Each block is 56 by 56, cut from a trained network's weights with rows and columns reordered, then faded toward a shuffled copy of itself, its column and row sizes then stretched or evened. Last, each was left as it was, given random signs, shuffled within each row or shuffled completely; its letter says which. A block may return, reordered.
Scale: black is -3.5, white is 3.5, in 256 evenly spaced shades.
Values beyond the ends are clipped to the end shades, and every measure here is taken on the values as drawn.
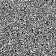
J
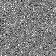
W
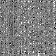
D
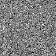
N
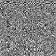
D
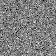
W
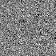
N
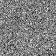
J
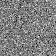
W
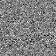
J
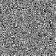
D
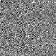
D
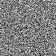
W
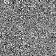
N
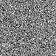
J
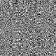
D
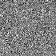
J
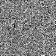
N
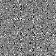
N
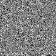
N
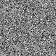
W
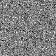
J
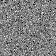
W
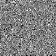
N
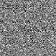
D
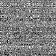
D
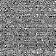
D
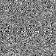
N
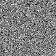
J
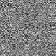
D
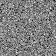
W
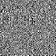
D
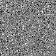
N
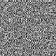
D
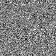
J
